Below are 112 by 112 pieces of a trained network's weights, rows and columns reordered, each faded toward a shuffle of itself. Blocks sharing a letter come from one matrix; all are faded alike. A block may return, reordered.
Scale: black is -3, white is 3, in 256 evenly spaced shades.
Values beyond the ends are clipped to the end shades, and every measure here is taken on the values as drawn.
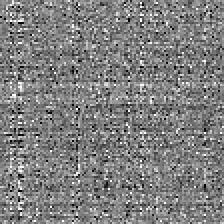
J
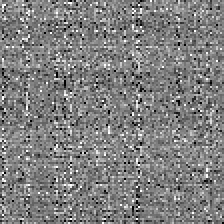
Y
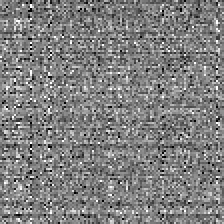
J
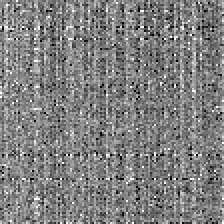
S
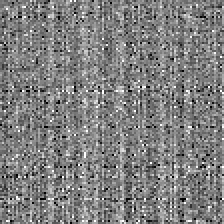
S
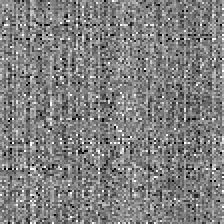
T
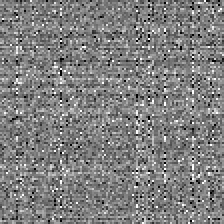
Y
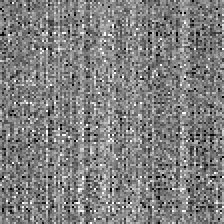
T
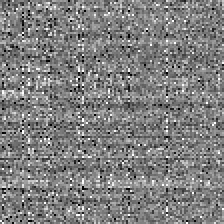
J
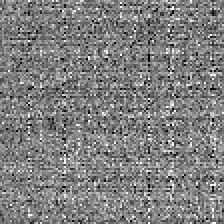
J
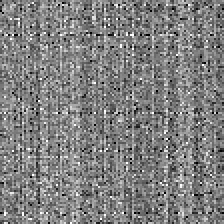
T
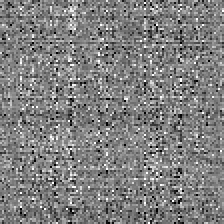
Y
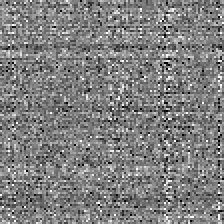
J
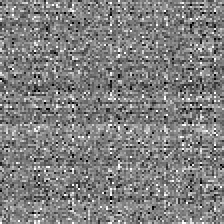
J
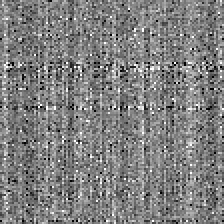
S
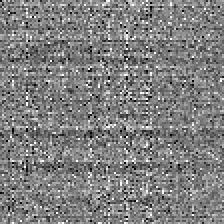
J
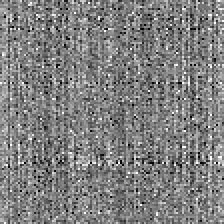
T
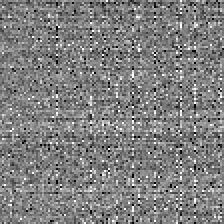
Y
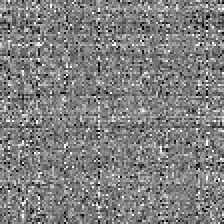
Y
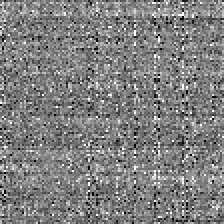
J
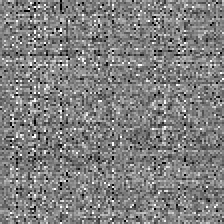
Y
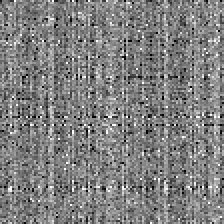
S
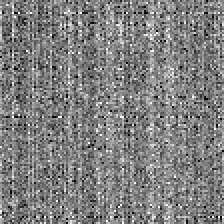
T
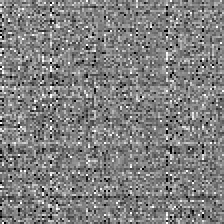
Y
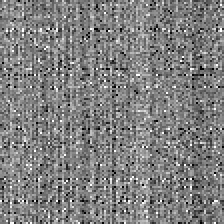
S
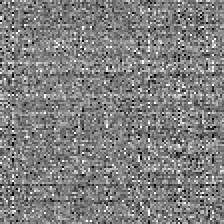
Y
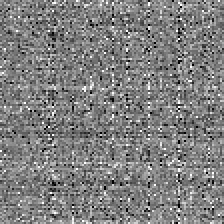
Y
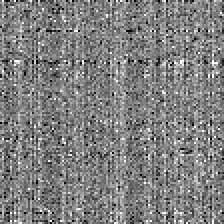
T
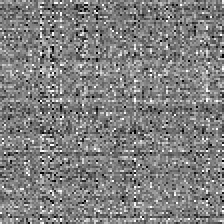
J
